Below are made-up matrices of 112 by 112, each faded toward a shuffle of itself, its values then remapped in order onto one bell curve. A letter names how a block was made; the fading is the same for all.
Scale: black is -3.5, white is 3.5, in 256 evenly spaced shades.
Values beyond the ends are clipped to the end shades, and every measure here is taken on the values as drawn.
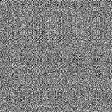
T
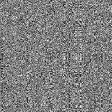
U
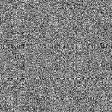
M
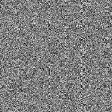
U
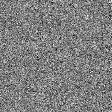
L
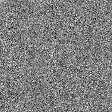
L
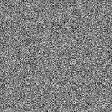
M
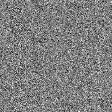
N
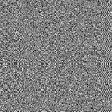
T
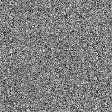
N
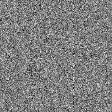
N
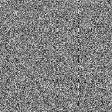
U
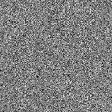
U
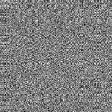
T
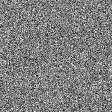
L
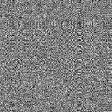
T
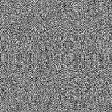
T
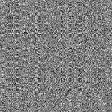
T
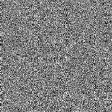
U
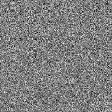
U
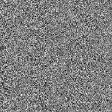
U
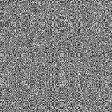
T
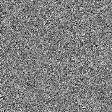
N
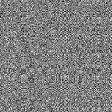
T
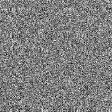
U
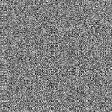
M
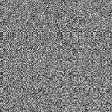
T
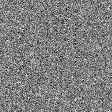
L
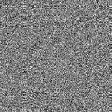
M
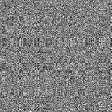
T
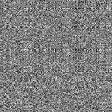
M
